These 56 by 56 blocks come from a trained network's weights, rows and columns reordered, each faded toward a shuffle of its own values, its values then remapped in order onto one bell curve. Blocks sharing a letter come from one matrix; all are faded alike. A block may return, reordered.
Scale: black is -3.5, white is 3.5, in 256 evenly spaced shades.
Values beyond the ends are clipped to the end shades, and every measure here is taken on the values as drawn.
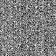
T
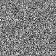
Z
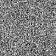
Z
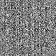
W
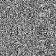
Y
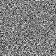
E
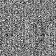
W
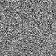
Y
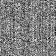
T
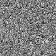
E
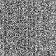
W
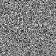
Y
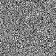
E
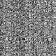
W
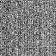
W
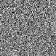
E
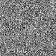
Z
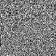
E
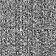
T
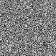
Z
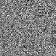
Y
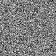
Z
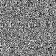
Z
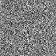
E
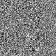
E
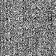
T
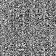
T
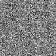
Z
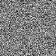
E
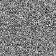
Z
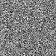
Z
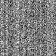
W
